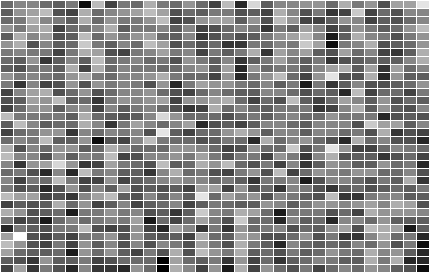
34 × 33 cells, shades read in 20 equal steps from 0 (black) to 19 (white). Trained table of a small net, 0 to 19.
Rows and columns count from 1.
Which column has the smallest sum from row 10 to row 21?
24
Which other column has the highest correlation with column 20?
8
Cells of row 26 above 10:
9
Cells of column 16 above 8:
17
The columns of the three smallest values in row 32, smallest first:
6, 33, 11
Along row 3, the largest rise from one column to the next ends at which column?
22
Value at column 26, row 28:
3
